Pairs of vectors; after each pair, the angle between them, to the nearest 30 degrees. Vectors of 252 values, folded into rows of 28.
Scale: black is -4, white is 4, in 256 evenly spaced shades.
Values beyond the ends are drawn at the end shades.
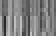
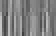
30 degrees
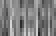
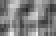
60 degrees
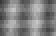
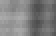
120 degrees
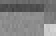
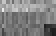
150 degrees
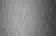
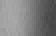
30 degrees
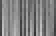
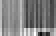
120 degrees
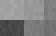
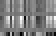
90 degrees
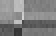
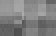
30 degrees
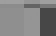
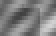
120 degrees
